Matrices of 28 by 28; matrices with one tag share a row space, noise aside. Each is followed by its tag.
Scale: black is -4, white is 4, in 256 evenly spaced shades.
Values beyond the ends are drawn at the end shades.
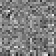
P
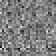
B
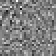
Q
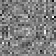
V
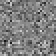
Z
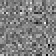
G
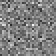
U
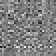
U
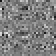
V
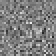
G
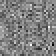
G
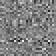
G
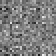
Q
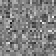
P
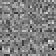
P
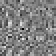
B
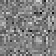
G
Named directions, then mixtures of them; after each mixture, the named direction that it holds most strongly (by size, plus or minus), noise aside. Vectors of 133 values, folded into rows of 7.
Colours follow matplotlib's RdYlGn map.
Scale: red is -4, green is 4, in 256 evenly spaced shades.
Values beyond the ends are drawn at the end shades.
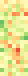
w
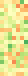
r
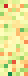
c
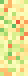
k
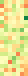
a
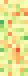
w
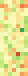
a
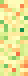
a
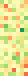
a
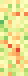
w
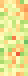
r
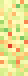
r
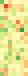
k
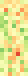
w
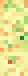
k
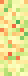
k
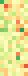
k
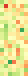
c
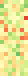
a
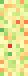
k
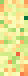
a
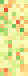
k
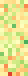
c
